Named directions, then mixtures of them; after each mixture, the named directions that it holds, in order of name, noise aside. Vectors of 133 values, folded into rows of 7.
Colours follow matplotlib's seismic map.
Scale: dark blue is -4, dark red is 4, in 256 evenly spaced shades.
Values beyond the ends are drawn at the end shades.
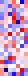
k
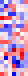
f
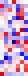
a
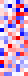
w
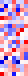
a, f.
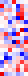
a.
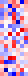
k.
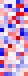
w.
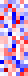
f, k.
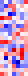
f.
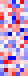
k.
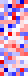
k, w.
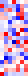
a.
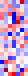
k.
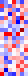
a, k.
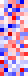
k, w.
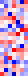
f, k.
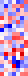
f, w.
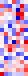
a, w.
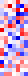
w.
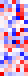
a.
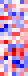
f.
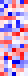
f, k.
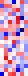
a, k.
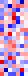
k, w.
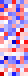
a, f.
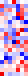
a.
